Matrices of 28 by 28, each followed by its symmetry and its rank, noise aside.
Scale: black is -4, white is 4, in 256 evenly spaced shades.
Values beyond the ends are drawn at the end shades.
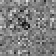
symmetric, rank six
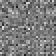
symmetric, rank six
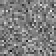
antisymmetric, rank six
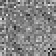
symmetric, rank six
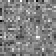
no symmetry, rank six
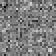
symmetric, rank six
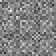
symmetric, rank six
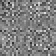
no symmetry, rank six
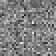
no symmetry, rank seven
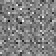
antisymmetric, rank six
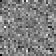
no symmetry, rank five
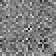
symmetric, rank five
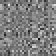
no symmetry, rank seven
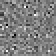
antisymmetric, rank six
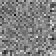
symmetric, rank seven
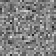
no symmetry, rank seven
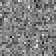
no symmetry, rank seven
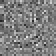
no symmetry, rank six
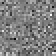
no symmetry, rank seven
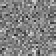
no symmetry, rank seven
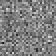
antisymmetric, rank six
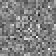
symmetric, rank five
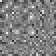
symmetric, rank five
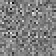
no symmetry, rank five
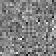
antisymmetric, rank six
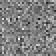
antisymmetric, rank six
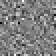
antisymmetric, rank six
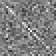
symmetric, rank five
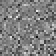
symmetric, rank seven
